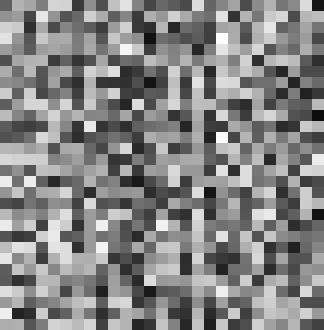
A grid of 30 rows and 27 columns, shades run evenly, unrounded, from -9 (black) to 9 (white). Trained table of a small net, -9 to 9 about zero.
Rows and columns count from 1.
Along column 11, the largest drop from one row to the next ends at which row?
15
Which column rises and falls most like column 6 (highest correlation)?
22
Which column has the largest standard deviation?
11
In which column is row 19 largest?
8
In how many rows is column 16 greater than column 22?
7
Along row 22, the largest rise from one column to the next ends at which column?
4
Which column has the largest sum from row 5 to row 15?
19
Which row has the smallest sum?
12
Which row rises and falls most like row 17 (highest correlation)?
9
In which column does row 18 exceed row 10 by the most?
23
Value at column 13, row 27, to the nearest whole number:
-7
